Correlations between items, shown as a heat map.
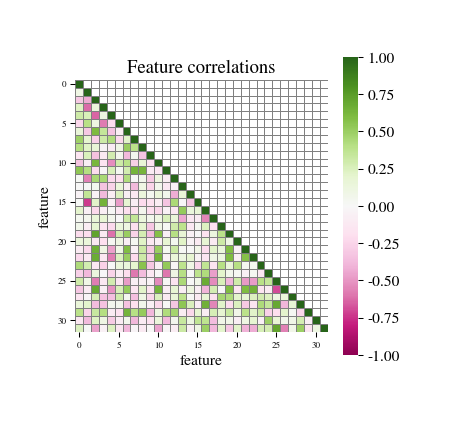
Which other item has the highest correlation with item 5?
1
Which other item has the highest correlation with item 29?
6
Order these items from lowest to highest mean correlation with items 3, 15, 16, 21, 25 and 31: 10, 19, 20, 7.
10, 19, 7, 20
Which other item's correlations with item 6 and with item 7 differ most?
2
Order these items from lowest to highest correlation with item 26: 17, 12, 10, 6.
12, 17, 6, 10
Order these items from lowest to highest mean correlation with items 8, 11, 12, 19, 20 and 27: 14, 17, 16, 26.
14, 16, 17, 26
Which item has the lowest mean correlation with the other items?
9
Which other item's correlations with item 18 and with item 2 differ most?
25
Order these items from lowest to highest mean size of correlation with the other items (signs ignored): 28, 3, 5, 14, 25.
14, 5, 3, 28, 25
